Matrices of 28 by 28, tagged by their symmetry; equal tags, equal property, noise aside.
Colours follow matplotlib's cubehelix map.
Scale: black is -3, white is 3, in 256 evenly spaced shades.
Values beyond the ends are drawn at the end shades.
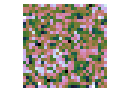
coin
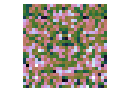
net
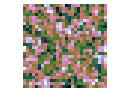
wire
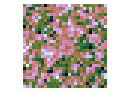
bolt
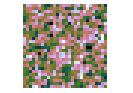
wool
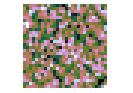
bolt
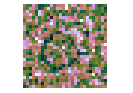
coin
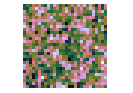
wool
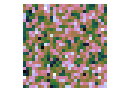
wool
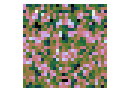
net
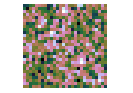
bolt
